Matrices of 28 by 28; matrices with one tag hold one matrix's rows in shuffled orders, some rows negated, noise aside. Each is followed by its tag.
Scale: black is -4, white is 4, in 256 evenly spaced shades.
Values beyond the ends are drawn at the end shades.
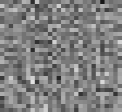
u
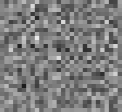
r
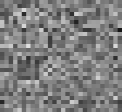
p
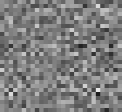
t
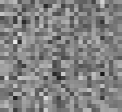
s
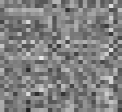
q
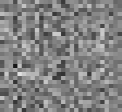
s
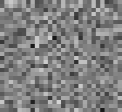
u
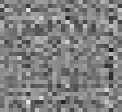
q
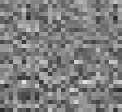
p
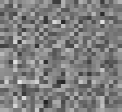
s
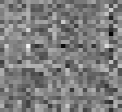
q
